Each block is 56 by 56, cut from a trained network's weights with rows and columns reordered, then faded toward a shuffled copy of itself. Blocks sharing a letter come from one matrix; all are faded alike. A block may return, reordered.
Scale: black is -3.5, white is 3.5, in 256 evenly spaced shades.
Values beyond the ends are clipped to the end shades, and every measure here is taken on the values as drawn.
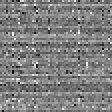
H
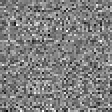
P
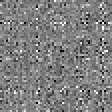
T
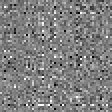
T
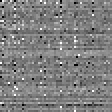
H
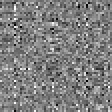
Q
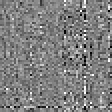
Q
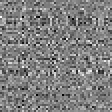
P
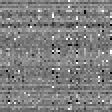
H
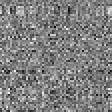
P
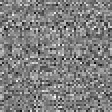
P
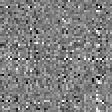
T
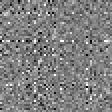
T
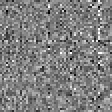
Q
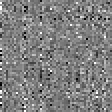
T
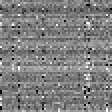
H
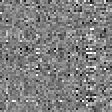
T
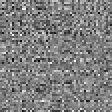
P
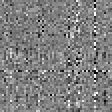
Q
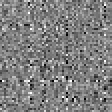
Q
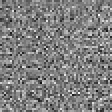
P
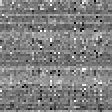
H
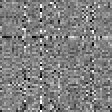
Q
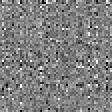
T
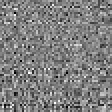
P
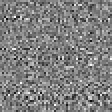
P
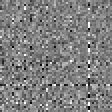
Q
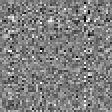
Q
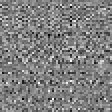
P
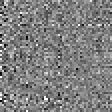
Q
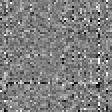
Q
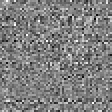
P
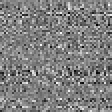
P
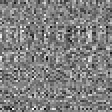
P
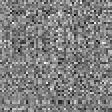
P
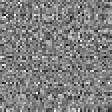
P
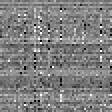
H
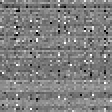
H
